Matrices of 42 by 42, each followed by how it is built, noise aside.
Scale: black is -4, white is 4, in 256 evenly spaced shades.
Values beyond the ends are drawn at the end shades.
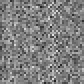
repeating rows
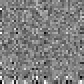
low rank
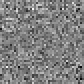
low rank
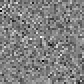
block diagonal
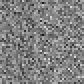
repeating rows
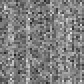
blocks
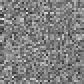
blocks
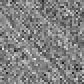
Toeplitz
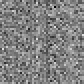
repeating rows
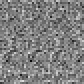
repeating columns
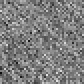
Toeplitz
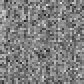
blocks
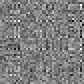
low rank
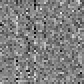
uneven columns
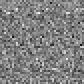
repeating columns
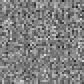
blocks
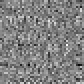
low rank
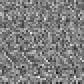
repeating columns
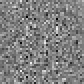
uneven columns
